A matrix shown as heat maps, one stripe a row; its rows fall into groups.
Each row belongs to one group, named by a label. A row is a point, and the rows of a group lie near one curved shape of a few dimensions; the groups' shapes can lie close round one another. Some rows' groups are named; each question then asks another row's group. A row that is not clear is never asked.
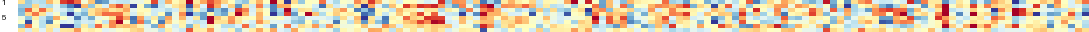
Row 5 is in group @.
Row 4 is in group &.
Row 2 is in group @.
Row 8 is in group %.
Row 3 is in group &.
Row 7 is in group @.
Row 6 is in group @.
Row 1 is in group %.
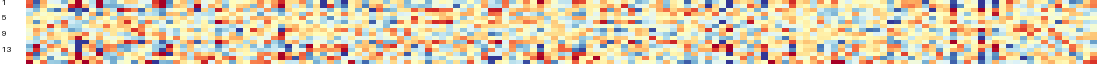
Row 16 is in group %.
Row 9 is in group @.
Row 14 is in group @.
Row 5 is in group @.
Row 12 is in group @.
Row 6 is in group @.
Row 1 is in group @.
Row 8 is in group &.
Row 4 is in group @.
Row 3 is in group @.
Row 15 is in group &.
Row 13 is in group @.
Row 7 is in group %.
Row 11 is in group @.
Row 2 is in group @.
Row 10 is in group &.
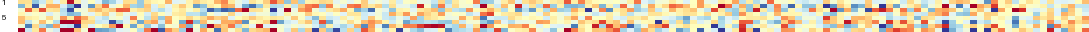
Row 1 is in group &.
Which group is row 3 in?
&
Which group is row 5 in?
%
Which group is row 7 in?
@
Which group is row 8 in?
@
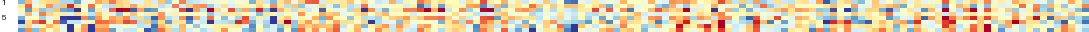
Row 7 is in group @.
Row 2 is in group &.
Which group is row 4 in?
@
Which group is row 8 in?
@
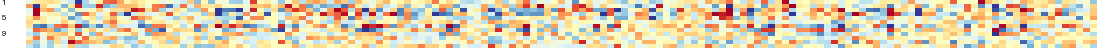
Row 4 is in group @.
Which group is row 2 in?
@
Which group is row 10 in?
@
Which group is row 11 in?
%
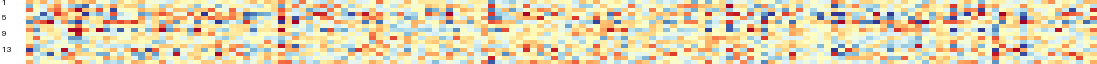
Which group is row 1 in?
%
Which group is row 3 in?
&
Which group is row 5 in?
&
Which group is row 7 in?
@
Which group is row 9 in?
&
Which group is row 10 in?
@
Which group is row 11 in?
@
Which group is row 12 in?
&
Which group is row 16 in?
&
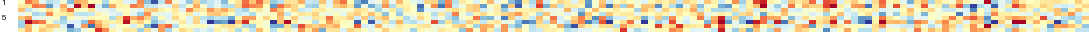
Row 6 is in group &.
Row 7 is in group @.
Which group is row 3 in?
&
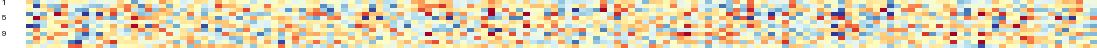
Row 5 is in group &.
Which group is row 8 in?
@
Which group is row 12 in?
&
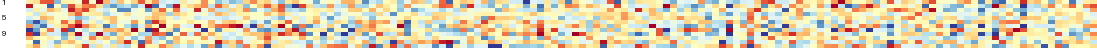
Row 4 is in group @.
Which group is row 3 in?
@
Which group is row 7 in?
&
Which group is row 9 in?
@
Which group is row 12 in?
@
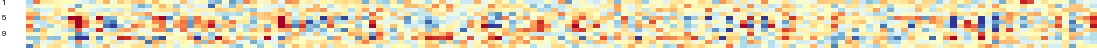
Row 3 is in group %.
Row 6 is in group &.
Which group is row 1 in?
&
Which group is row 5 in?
@
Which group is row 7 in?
&
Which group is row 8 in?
@
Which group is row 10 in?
@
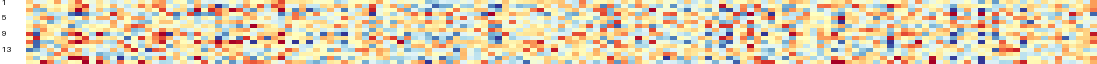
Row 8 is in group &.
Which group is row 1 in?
@
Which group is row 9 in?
@
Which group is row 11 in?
&
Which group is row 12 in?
@
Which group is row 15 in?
@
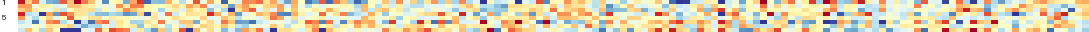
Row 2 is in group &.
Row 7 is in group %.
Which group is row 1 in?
%
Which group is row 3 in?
&
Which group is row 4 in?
%
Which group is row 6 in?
%
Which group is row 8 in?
@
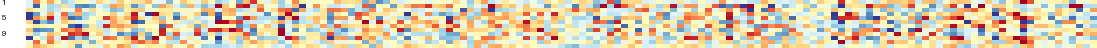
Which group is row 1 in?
&
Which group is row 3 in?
&
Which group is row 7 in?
@
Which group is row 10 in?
%
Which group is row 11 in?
&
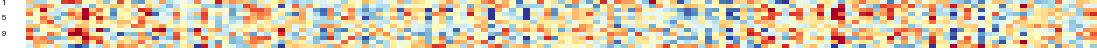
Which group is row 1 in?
&
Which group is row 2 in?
&
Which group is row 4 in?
%
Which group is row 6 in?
%
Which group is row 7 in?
&
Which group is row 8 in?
@
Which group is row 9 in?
@
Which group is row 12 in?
@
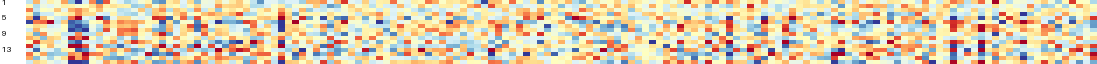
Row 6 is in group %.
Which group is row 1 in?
@
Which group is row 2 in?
&
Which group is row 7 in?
@
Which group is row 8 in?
@
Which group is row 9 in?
@
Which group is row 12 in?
@
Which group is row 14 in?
%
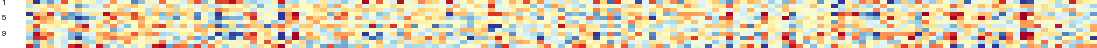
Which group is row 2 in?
%
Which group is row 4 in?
%
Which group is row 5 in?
&
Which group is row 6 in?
%
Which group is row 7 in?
@
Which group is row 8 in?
%
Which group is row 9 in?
&
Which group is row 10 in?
&
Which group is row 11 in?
@
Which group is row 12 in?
@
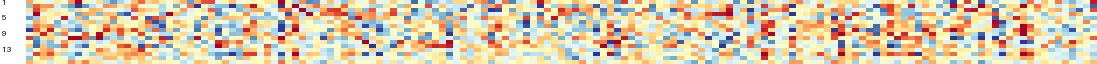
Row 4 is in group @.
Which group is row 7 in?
%
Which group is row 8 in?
%
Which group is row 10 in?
@
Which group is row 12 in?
@
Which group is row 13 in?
%
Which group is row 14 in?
&
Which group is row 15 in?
%
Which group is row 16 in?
%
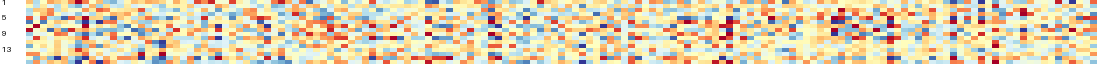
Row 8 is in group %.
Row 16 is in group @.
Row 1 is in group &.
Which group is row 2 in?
@
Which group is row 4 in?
&
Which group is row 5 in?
%
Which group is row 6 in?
%
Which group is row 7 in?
@
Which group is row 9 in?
%
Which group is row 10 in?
@
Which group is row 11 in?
%
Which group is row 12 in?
@
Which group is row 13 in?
&
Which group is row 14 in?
@
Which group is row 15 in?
@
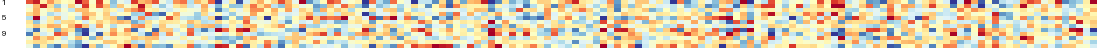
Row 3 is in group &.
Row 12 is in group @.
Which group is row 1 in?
&
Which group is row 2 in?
%
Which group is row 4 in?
%
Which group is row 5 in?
@
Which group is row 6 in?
&
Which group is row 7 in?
&
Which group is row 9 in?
%
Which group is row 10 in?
&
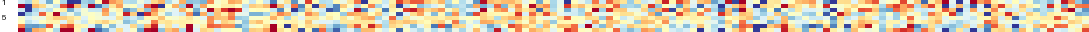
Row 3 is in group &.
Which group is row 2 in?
@
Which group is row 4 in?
%
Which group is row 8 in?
@
